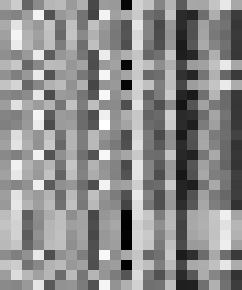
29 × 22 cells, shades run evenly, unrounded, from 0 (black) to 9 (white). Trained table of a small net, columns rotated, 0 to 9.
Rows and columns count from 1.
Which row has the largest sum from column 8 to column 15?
29
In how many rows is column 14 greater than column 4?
8
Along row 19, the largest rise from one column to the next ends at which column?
10
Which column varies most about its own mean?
12
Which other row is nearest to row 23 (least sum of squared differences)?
27
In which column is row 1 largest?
21
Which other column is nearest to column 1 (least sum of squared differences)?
19
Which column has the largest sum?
13
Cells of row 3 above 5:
11
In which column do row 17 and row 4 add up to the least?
17
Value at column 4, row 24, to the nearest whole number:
5
